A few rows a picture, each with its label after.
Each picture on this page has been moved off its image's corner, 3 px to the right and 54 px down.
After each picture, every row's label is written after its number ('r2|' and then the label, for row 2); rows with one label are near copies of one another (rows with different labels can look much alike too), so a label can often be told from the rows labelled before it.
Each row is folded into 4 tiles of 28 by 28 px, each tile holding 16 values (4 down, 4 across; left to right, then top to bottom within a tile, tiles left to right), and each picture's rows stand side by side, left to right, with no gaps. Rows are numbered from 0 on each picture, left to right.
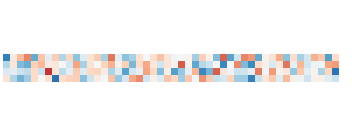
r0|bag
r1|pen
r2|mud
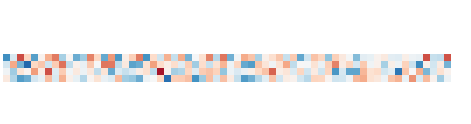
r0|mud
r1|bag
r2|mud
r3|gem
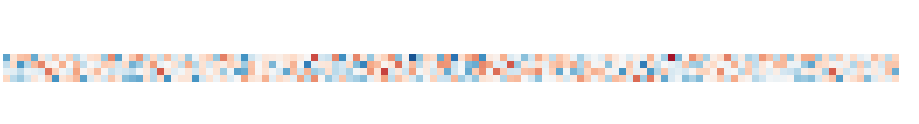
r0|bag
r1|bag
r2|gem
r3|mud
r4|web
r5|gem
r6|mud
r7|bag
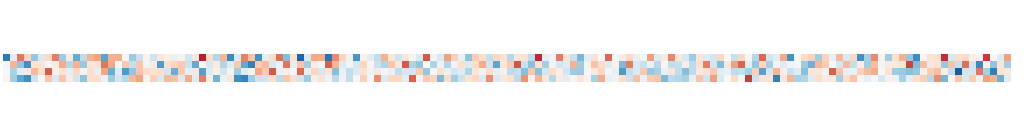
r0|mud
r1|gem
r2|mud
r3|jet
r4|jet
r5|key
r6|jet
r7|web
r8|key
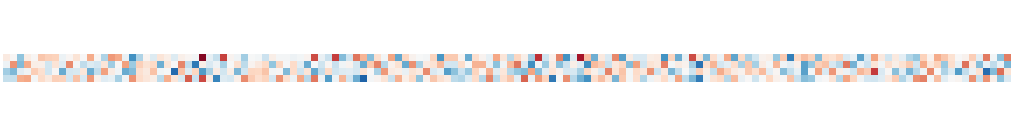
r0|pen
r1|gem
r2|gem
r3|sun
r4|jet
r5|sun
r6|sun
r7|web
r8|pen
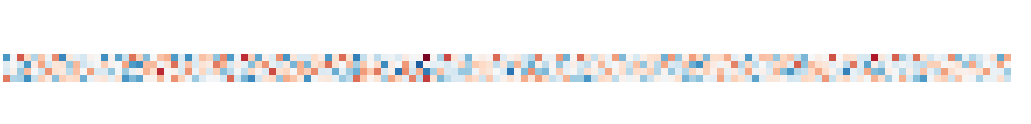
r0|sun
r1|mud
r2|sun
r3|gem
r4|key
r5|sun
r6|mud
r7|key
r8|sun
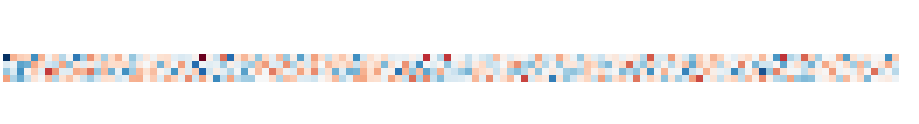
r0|web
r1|gem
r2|web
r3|gem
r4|jet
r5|jet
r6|pen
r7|sun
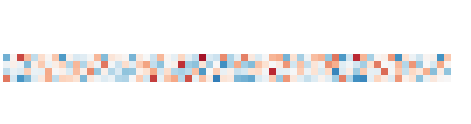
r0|sun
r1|jet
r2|mud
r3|sun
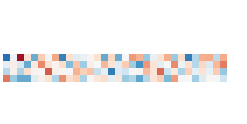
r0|sun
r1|mud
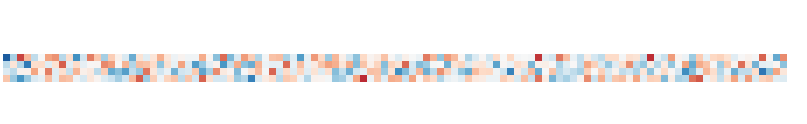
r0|mud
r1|pen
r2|mud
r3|pen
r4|gem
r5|jet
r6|pen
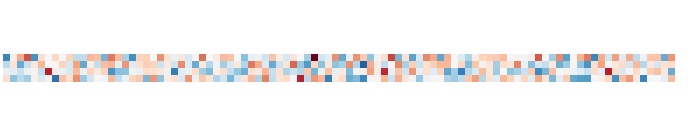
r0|bag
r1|key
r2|jet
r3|mud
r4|pen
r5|bag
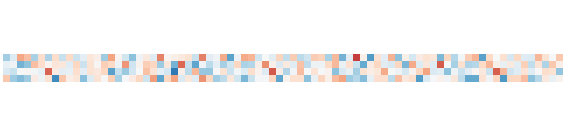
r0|bag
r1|key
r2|bag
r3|sun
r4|bag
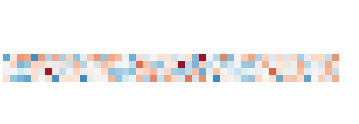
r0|bag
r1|jet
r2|bag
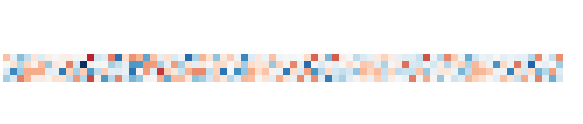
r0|gem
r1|web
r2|gem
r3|jet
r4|gem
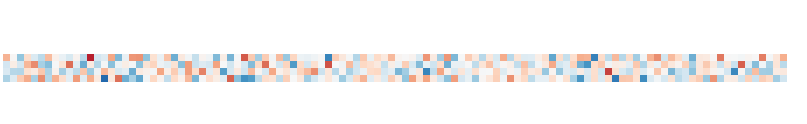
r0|jet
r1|sun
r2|sun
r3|pen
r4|sun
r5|bag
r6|key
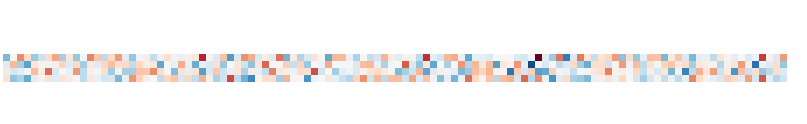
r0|mud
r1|gem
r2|sun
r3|jet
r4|gem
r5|mud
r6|gem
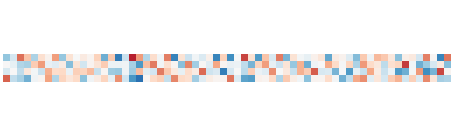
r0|sun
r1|sun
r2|sun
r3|pen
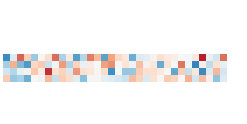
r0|mud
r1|gem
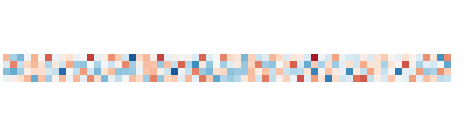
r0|key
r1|key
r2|jet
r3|pen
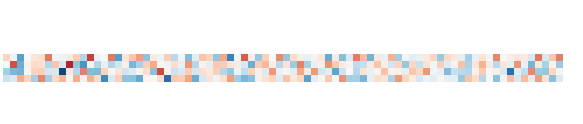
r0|key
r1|bag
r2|sun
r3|sun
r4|key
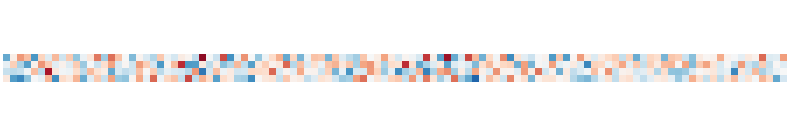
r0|bag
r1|jet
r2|mud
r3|pen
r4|sun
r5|mud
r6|key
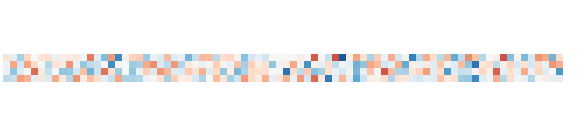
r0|pen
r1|web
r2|gem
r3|web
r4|mud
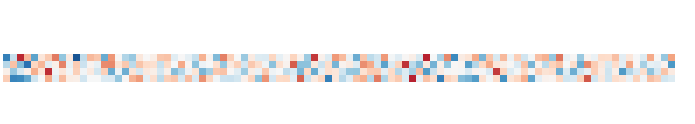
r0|mud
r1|pen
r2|jet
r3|jet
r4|bag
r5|pen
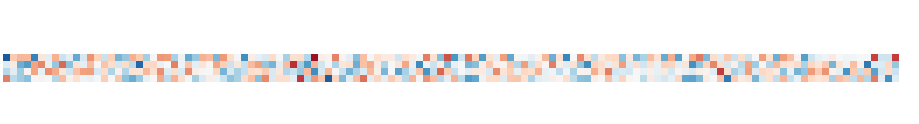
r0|web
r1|mud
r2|jet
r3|pen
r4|sun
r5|mud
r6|bag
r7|gem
